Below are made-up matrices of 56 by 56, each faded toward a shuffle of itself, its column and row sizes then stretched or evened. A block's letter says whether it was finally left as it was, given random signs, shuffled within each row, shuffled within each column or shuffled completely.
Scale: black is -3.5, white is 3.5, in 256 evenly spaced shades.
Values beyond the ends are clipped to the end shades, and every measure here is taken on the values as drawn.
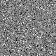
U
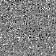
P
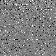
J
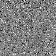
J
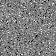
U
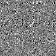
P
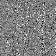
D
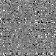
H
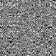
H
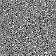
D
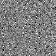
D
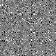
P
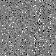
D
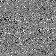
J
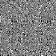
H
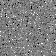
U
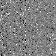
D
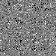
P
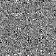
P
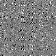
H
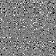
H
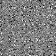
P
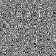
H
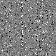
D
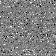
J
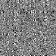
H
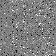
D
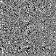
P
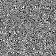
J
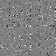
P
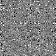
P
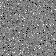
U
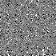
P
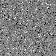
U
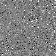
D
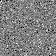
U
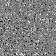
J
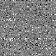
H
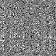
H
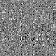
H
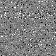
J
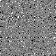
P
